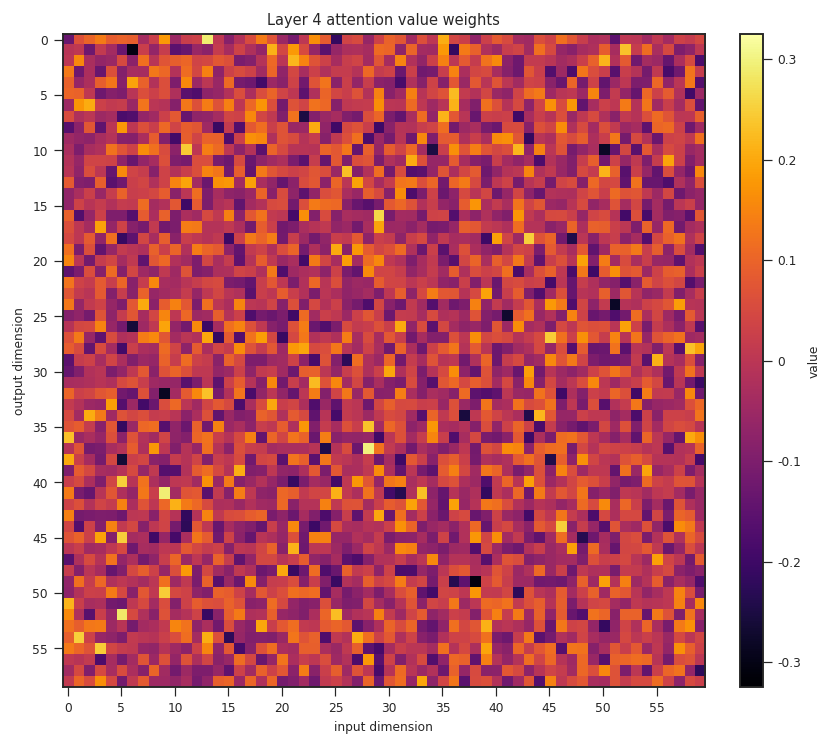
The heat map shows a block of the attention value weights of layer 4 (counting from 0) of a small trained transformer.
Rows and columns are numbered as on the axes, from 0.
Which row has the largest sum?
6
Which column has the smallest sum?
34
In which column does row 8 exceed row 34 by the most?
23
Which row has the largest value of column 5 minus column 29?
8
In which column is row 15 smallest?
11
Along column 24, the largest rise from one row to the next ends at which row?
38
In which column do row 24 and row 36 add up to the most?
0
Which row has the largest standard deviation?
32
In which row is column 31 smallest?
41
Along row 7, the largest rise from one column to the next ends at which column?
35
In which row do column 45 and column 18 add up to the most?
27
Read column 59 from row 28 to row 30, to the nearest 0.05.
0.2 -0.1 0
